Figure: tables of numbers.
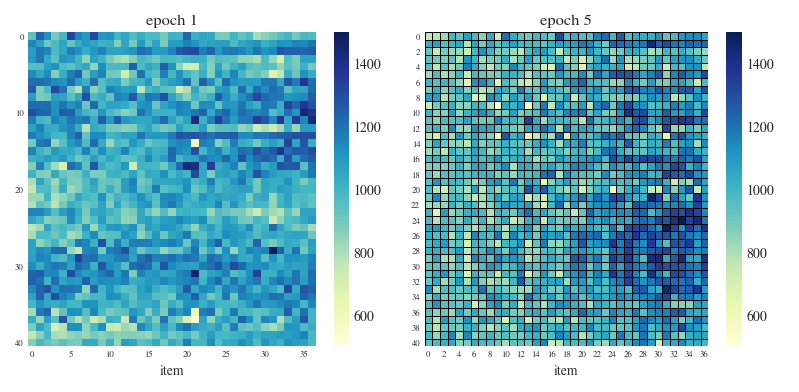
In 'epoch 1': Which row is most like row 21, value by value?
22
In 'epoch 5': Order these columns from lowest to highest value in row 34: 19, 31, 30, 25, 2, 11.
2, 11, 19, 25, 30, 31
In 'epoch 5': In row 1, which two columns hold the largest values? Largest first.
29, 31
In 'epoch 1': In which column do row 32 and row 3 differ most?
32
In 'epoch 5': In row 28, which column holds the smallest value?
5
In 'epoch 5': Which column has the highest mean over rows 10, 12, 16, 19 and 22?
28
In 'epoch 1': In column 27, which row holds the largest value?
16
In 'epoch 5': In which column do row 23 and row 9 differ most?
13
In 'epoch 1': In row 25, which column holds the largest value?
31
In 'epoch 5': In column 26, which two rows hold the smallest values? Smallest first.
4, 3
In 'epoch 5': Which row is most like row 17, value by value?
36
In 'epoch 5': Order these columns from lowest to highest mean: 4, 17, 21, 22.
4, 17, 21, 22
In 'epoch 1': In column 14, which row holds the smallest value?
7
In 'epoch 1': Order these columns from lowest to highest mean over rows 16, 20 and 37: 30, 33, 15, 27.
15, 33, 30, 27
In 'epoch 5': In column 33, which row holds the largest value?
24
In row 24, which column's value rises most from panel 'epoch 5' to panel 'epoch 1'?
15
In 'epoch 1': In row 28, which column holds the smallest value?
6
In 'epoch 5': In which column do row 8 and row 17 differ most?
32
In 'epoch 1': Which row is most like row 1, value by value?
35
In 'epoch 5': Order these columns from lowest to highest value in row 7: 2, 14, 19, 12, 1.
2, 14, 1, 19, 12
